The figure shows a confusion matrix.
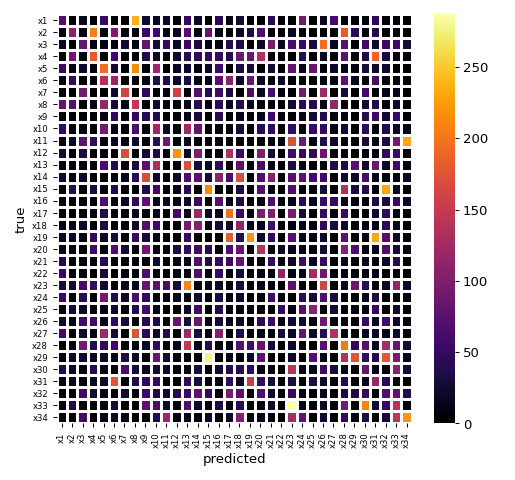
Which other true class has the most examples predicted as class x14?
x17
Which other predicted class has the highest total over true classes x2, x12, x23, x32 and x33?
x13
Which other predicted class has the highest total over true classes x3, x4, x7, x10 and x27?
x26
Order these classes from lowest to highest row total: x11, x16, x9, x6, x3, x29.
x9, x16, x6, x11, x3, x29
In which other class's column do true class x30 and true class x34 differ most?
x11
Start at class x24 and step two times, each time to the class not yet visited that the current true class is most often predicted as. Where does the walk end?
x8
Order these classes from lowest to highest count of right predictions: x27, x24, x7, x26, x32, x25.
x24, x32, x26, x25, x27, x7
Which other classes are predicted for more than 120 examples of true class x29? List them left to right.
x15, x28, x32
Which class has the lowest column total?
x22
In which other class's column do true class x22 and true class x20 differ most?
x25
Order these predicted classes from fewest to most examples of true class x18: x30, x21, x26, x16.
x30, x16, x26, x21
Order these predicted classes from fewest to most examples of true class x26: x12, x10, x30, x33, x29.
x29, x33, x10, x30, x12
